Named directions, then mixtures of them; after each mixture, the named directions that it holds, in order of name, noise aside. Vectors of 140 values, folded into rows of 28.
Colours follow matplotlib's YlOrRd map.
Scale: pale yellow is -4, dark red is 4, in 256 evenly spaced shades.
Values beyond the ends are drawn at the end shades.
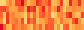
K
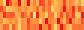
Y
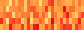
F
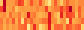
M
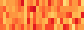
F, K.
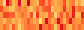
Y.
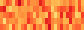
K, M, Y.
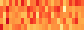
F, K, Y.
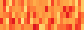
F, M.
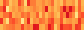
F, M, Y.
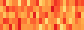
Y.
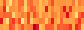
F, M.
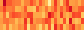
F, K, M.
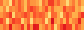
F.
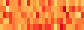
F, Y.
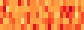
F, M, Y.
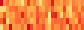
F, K, M.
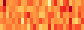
K, M.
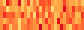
Y.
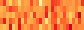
F, K, Y.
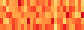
F, K, Y.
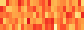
F, K, Y.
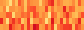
F.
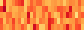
F, K, M.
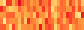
K, Y.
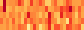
M.
